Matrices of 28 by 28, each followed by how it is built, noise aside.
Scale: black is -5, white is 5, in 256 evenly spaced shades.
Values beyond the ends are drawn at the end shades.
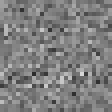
uneven rows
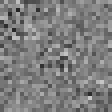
block diagonal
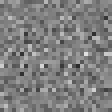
uneven rows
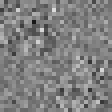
block diagonal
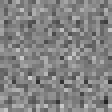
repeating columns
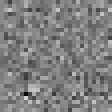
low rank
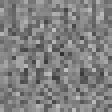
blocks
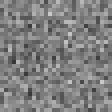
blocks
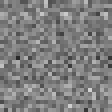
repeating columns
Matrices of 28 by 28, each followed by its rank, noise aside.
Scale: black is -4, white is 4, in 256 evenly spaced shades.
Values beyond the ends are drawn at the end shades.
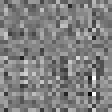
four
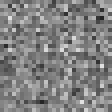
seven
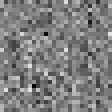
six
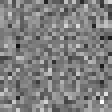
six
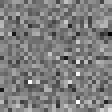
six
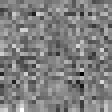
five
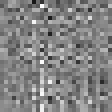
four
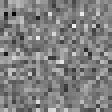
seven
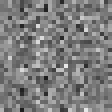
five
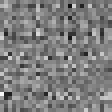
five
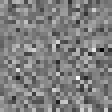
six
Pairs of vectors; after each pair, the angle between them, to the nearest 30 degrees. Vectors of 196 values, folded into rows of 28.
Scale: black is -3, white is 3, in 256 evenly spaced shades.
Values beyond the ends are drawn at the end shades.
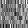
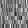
30 degrees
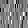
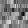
120 degrees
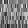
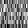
30 degrees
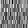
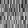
120 degrees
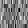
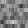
90 degrees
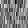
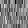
30 degrees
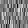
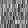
120 degrees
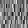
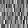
30 degrees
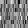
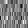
120 degrees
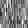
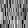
150 degrees
